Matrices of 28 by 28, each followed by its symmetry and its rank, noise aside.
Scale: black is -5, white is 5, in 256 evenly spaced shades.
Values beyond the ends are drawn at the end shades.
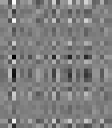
no symmetry, rank one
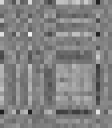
symmetric, rank one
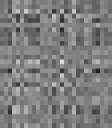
no symmetry, rank two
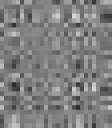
antisymmetric, rank two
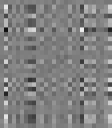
no symmetry, rank one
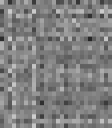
no symmetry, rank three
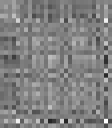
symmetric, rank two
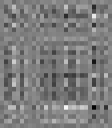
no symmetry, rank two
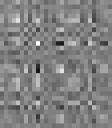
symmetric, rank two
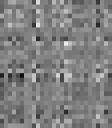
no symmetry, rank three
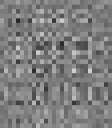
no symmetry, rank three
